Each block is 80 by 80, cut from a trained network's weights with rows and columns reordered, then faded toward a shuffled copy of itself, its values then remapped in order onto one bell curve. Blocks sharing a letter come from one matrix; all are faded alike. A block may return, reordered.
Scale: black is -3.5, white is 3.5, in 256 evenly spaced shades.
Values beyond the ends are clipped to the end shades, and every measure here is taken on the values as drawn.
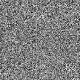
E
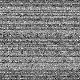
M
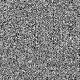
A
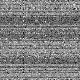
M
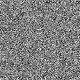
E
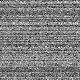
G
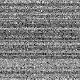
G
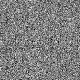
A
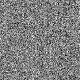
A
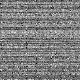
M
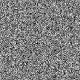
A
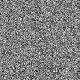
E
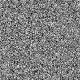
A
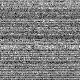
G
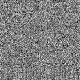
A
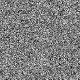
E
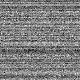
G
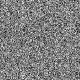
A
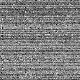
M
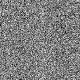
A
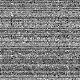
M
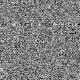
E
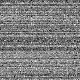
G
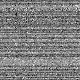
M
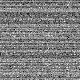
M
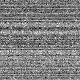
G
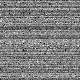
M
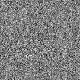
A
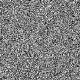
E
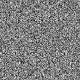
E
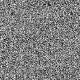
E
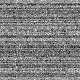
G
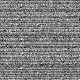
M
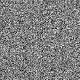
E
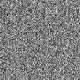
A
